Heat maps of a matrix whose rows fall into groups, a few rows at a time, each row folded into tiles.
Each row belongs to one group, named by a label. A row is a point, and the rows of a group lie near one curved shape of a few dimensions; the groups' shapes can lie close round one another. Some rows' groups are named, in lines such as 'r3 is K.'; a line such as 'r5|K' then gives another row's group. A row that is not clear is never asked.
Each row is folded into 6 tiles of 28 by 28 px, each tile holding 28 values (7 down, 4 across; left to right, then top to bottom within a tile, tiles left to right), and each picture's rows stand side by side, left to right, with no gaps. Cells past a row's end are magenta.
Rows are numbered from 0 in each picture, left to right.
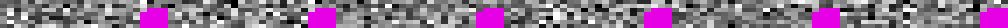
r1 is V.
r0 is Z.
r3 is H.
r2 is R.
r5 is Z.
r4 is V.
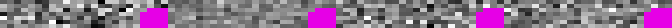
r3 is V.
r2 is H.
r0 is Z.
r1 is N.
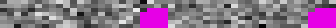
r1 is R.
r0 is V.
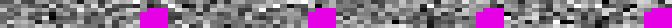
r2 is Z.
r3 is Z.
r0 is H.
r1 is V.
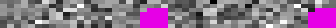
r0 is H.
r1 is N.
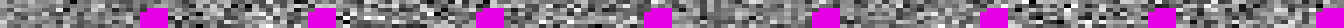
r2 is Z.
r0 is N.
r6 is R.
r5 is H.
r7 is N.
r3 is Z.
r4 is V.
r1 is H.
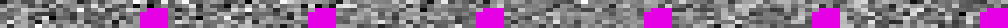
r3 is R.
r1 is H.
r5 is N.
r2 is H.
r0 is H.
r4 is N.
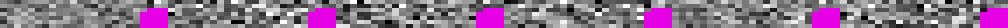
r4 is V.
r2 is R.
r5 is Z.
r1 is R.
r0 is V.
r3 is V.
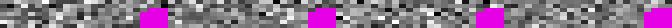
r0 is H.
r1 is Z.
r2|Z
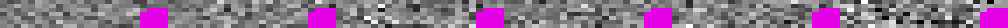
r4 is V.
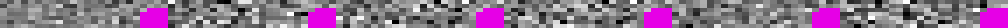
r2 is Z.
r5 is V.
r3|Z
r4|V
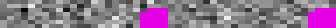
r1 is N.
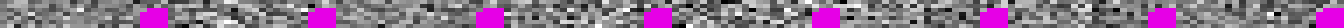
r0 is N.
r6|H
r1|V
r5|H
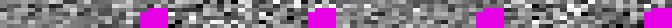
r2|N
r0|N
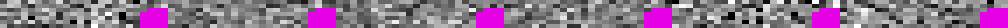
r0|H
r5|V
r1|V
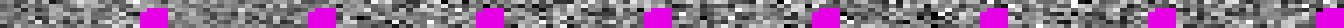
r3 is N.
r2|Z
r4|H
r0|N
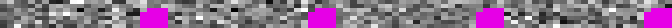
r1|Z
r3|Z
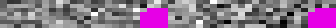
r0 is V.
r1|N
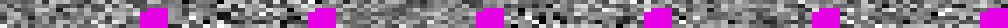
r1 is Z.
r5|Z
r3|Z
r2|N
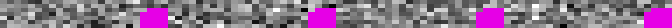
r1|Z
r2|V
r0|H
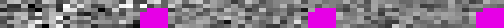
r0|N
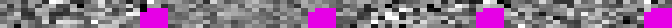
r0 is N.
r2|H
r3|V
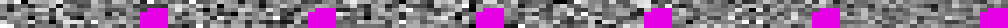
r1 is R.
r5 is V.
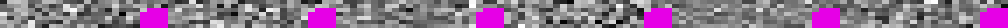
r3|N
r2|Z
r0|N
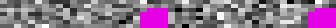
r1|V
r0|V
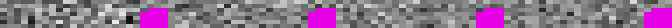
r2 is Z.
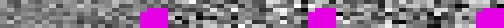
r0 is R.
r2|Z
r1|Z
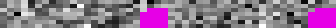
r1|H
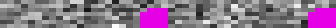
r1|N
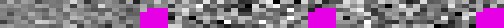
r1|Z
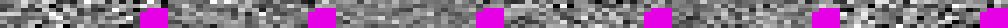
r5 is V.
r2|Z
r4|H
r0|H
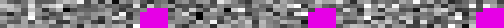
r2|H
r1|N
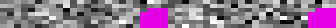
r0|V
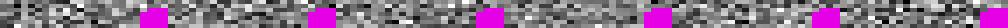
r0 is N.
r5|N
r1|H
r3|Z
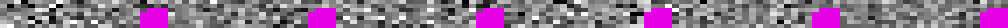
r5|H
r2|Z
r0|R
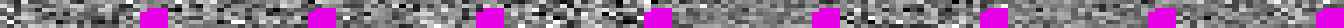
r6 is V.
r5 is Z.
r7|Z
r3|V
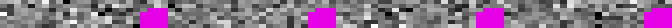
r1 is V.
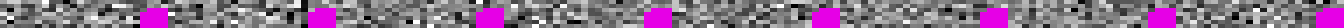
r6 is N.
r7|H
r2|H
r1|Z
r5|Z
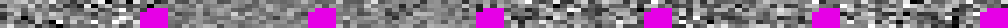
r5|R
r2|N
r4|Z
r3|Z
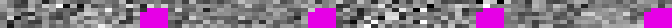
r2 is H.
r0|H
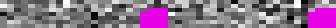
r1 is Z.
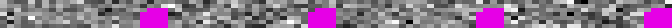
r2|V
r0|Z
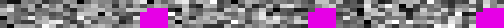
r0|V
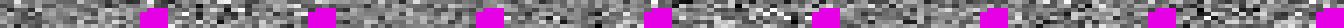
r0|V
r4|V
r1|N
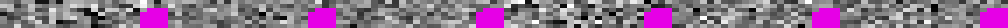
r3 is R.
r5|H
